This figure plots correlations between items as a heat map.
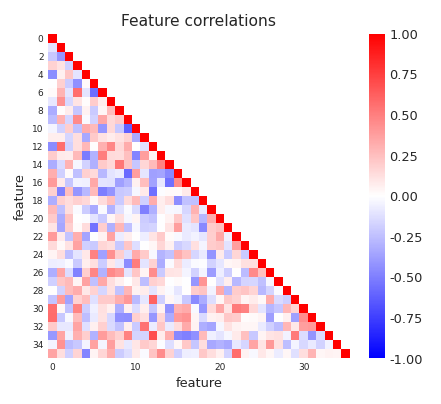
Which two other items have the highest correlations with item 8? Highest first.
14, 26
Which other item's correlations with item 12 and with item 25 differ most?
9
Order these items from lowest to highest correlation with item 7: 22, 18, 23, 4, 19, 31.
19, 31, 4, 23, 18, 22
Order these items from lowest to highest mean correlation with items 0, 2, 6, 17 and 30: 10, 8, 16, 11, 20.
8, 10, 11, 16, 20
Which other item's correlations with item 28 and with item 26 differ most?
3
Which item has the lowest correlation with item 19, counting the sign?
11
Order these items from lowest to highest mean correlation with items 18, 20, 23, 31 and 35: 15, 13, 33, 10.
15, 33, 10, 13
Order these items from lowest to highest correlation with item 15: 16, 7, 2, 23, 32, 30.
23, 7, 2, 32, 30, 16
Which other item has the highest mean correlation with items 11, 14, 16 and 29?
32
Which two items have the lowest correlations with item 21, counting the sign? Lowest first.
5, 18
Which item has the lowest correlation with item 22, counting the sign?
4
